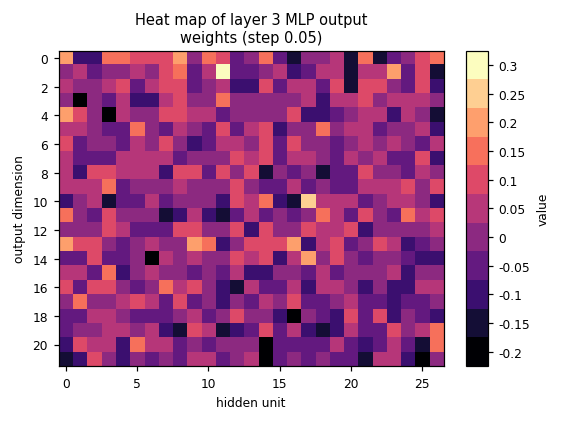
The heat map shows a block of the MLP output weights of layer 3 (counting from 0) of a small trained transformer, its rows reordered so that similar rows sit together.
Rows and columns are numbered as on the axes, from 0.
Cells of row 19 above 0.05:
4
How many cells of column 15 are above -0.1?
18
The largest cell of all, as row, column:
1, 11
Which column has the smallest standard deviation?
15
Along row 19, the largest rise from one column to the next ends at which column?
9
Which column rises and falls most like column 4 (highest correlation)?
25
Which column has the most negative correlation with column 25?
2
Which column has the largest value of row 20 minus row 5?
26
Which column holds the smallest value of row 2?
20
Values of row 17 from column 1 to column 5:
0.15 0 0 0.05 0.1
